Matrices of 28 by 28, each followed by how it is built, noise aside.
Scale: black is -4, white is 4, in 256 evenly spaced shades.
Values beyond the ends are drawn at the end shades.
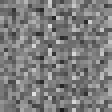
repeating rows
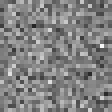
repeating rows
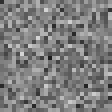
noise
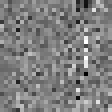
uneven columns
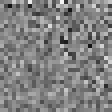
upper triangular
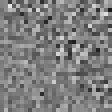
upper triangular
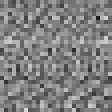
repeating columns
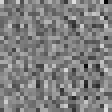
low rank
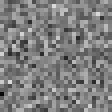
noise
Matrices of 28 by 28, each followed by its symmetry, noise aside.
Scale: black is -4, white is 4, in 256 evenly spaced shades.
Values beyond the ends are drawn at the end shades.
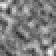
symmetric across the other diagonal.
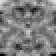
mirrored left to right.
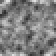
same after a half turn.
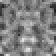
mirrored left to right.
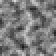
same after a half turn.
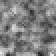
no symmetry.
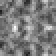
mirrored top to bottom.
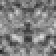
mirrored left to right.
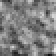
antisymmetric.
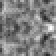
mirrored top to bottom.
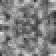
mirrored top to bottom.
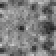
mirrored top to bottom.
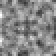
mirrored top to bottom.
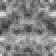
mirrored left to right.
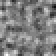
antisymmetric.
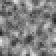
no symmetry.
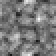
same after a half turn.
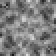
same after a half turn.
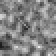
no symmetry.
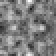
mirrored top to bottom.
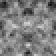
mirrored left to right.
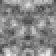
mirrored left to right.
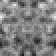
mirrored left to right.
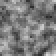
no symmetry.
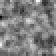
no symmetry.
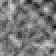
symmetric across the other diagonal.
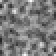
same after a half turn.
